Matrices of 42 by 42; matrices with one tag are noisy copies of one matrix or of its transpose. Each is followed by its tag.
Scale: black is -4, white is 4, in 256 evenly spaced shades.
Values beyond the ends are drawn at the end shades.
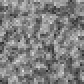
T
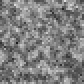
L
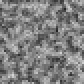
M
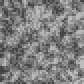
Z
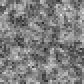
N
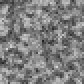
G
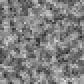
M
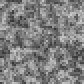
N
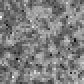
Z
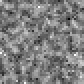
M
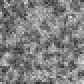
Z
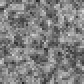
N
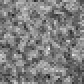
L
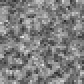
G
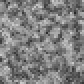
L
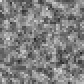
M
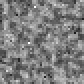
M
